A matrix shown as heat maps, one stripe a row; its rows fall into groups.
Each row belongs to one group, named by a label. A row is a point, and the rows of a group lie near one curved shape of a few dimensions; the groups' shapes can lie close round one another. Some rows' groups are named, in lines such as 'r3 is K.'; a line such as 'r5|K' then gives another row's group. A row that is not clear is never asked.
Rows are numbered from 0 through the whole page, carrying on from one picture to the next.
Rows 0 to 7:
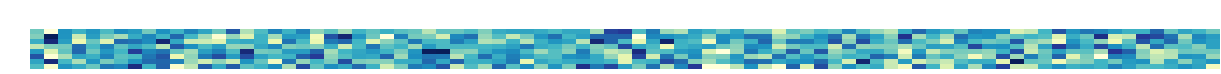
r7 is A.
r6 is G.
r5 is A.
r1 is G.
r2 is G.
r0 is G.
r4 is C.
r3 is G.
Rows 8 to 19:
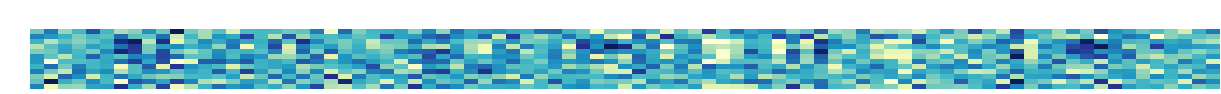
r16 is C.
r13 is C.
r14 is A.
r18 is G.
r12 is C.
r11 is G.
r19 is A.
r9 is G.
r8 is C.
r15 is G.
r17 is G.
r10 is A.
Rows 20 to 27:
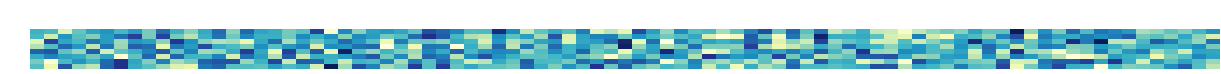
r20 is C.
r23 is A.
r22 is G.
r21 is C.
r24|G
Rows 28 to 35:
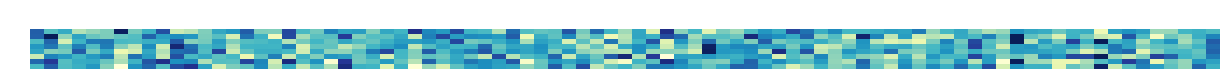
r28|G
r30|C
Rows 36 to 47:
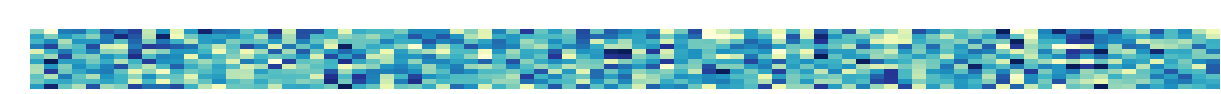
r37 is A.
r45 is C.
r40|G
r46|C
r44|C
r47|G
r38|C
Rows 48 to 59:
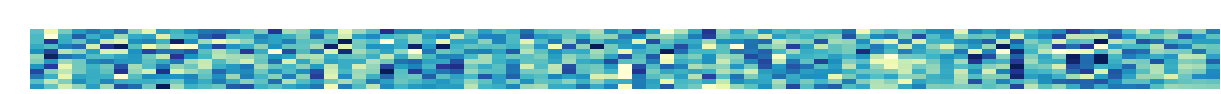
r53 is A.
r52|G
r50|G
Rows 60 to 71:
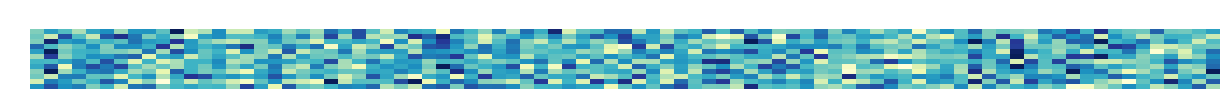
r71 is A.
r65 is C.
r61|C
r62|A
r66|C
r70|C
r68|C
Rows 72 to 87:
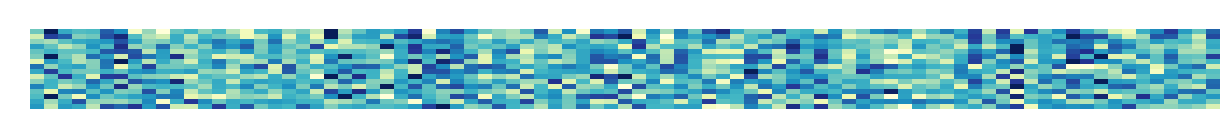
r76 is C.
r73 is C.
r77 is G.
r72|C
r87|C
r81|C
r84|C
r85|G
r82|C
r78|C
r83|A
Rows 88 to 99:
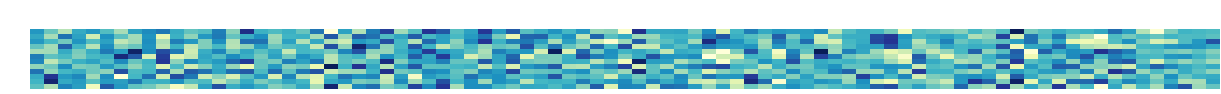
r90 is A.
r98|A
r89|C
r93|A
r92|C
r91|C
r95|C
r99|C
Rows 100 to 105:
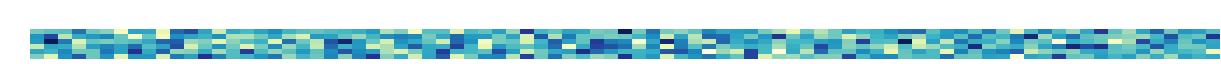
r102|G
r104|A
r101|C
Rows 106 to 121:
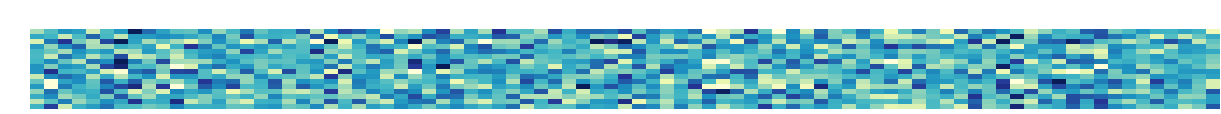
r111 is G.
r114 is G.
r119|A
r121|C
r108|C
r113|C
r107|C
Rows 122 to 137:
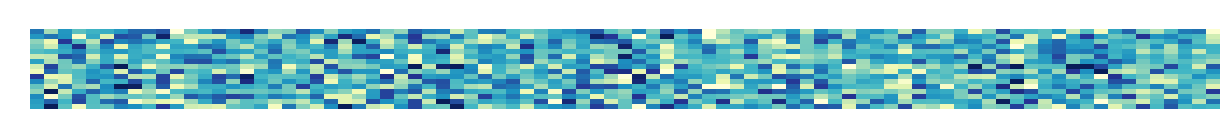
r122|A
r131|A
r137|G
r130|G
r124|C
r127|A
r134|C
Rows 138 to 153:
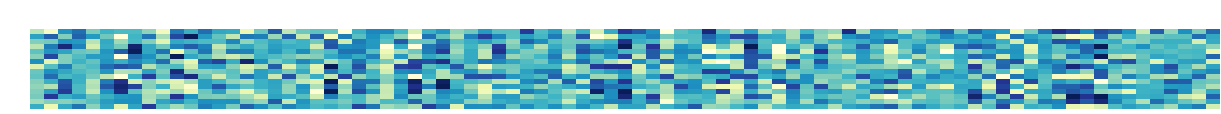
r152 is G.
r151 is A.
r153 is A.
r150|C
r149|C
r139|G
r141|A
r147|G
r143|G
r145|C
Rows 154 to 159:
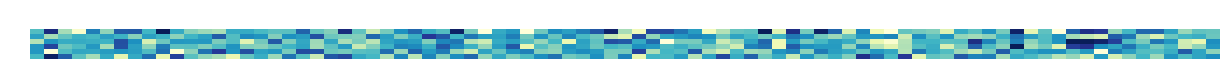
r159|G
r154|G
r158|A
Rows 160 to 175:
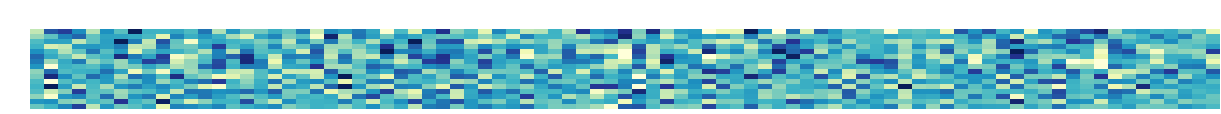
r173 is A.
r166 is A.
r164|A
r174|G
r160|A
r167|A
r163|A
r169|G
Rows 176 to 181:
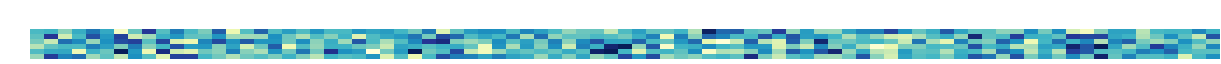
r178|C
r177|C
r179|G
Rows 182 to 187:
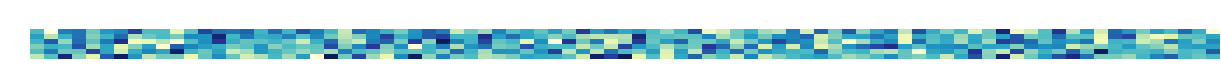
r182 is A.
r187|C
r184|C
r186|C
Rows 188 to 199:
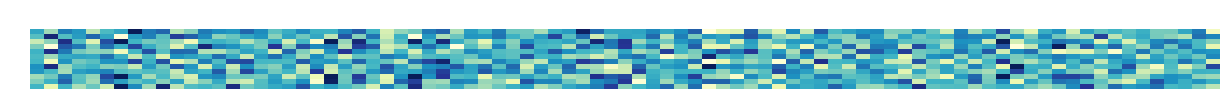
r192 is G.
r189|G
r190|C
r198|C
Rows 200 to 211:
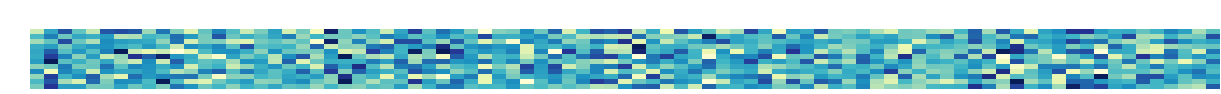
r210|G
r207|C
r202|C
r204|C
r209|G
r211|A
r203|C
